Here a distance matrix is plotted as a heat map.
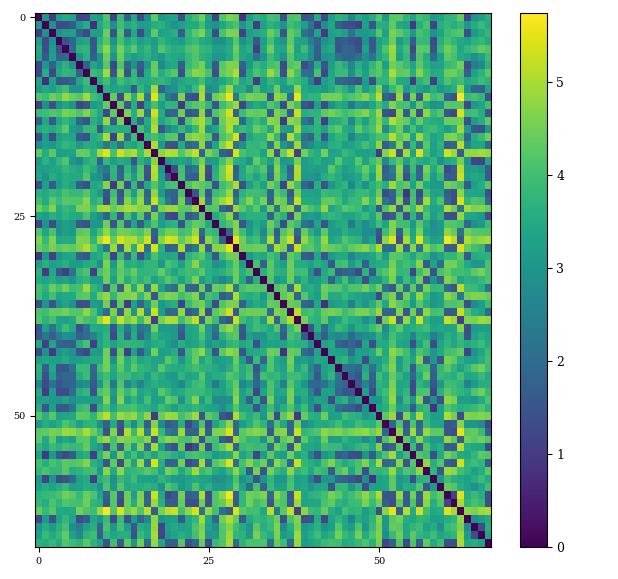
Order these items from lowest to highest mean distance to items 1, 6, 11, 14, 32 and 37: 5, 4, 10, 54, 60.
5, 4, 54, 60, 10
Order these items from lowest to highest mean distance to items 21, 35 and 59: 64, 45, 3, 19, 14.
3, 64, 45, 14, 19
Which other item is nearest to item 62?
38
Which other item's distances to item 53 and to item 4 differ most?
32
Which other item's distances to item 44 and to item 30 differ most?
0
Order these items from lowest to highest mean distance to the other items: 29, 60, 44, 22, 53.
22, 44, 60, 53, 29
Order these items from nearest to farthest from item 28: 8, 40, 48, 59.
48, 59, 8, 40
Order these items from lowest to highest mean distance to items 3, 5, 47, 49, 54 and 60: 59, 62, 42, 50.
42, 59, 50, 62
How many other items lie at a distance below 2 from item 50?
8
